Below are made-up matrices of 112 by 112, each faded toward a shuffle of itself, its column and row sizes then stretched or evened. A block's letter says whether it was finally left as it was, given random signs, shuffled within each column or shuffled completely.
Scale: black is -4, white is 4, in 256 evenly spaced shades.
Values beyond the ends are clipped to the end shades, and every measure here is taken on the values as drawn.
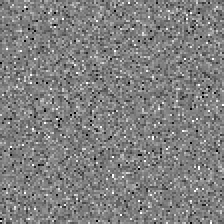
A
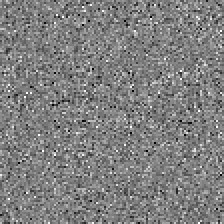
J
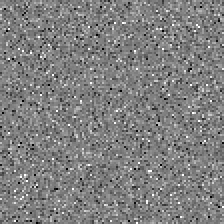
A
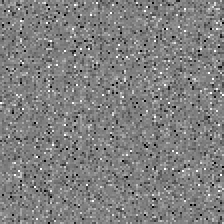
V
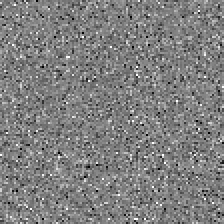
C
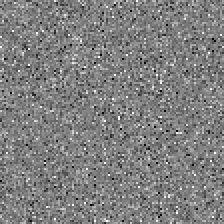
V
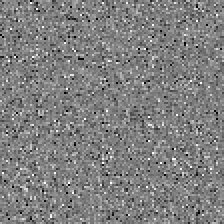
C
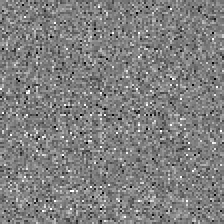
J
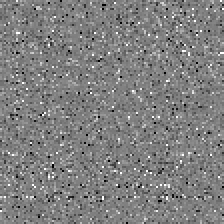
J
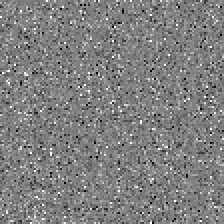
V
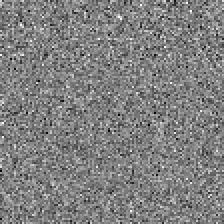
C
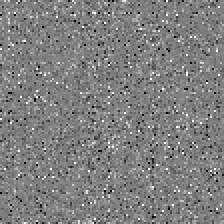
C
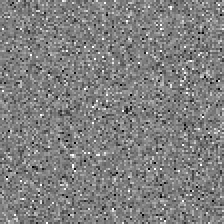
V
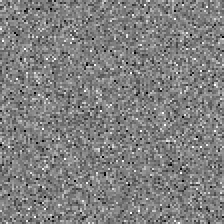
A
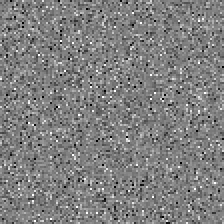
V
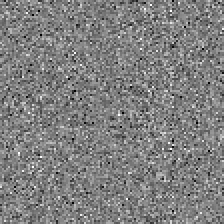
V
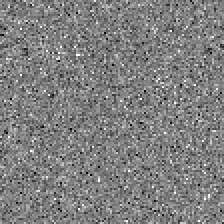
A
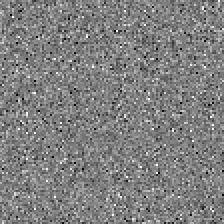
C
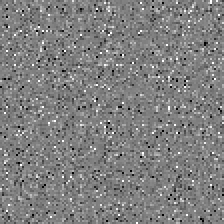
J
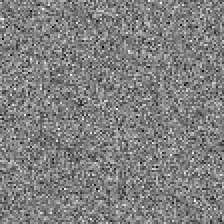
A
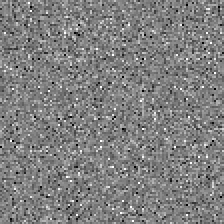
C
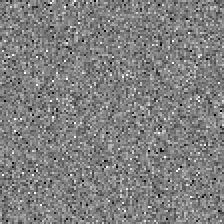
A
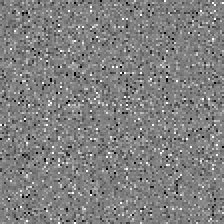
C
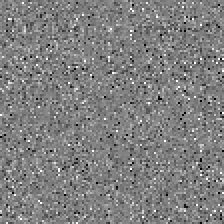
J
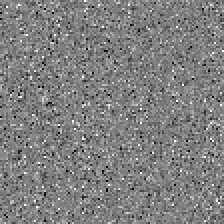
V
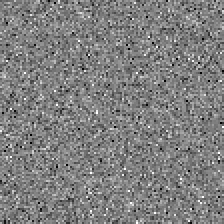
A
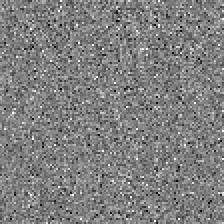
J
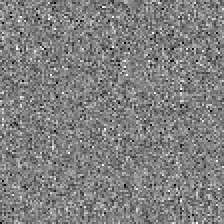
J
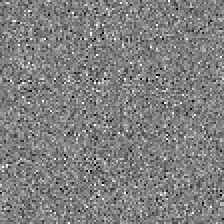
J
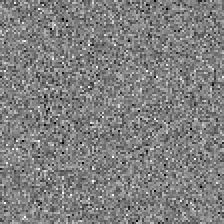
V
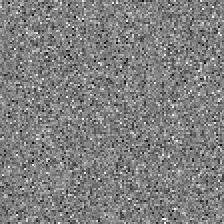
V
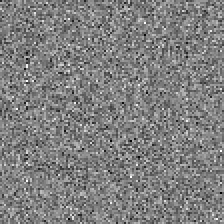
V
